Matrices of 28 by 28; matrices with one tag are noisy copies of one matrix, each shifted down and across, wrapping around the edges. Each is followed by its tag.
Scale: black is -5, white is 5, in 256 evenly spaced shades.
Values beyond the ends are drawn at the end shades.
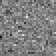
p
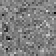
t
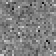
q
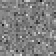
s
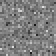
s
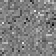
q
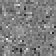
q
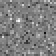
s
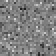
p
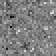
t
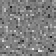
s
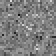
q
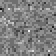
q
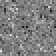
p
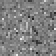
t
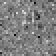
t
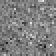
q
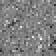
t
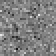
t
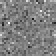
q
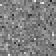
s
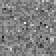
s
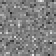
s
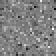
p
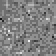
q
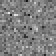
s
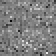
q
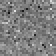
q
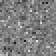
p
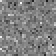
q
